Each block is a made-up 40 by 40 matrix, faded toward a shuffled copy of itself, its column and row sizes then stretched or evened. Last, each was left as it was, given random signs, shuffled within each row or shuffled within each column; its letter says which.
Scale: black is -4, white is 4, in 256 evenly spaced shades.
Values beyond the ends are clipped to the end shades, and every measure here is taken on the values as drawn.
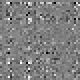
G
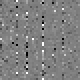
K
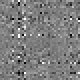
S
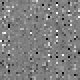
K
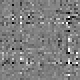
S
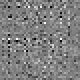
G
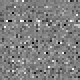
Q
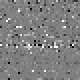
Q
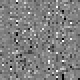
K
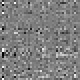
G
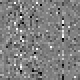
K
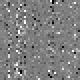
K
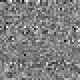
Q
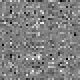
G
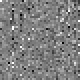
K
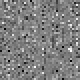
K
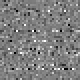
Q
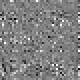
S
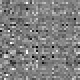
G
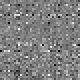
G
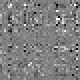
G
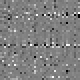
G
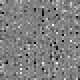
K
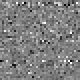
Q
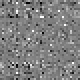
S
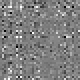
G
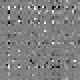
G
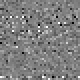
Q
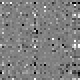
G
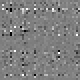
S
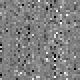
K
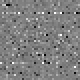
Q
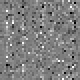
K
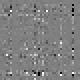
S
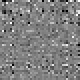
G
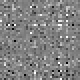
S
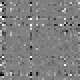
G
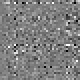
G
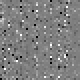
K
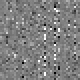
K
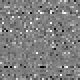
Q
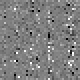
K
